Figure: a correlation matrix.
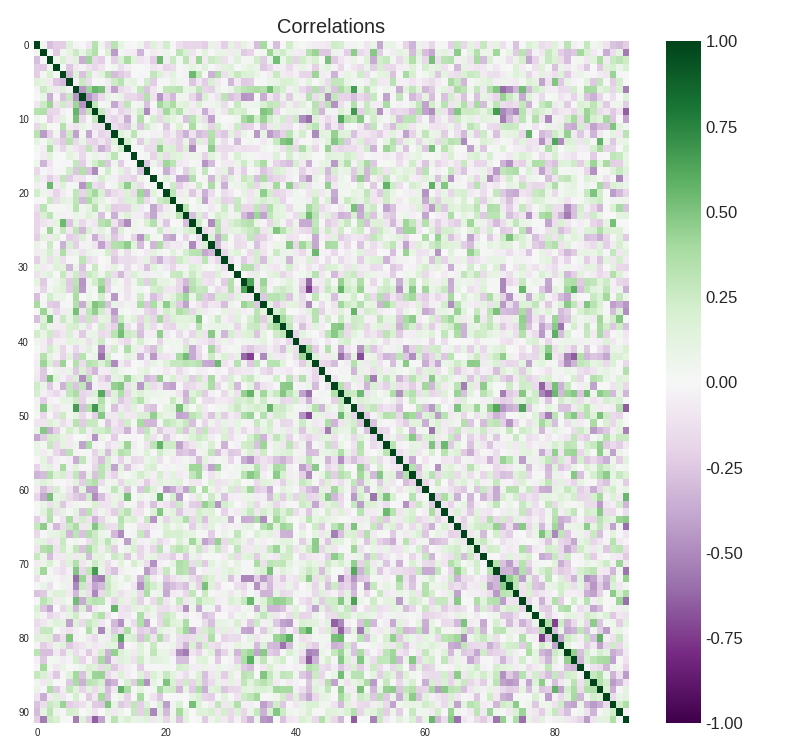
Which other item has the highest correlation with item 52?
1
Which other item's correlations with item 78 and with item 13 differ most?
80
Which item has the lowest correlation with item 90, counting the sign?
18
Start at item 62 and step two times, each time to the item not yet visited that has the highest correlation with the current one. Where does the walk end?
73
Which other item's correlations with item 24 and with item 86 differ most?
89
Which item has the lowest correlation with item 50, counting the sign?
42
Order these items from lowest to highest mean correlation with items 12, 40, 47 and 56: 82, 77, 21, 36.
36, 21, 77, 82
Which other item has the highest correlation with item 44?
91
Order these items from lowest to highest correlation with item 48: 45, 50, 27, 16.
27, 45, 50, 16
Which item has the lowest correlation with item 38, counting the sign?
81
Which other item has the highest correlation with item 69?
46
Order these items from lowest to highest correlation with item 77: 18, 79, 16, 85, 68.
79, 68, 18, 85, 16
